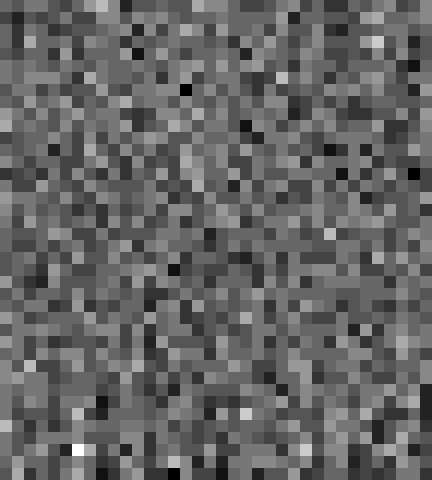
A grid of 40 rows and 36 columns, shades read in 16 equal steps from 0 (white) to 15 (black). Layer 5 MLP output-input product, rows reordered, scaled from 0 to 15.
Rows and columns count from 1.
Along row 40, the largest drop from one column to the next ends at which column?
16
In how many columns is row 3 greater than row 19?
20
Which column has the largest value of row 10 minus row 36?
25
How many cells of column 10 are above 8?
22
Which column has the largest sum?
13
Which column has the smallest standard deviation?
10
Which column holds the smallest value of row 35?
21
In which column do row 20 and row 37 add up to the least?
28
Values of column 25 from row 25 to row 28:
9 11 7 8
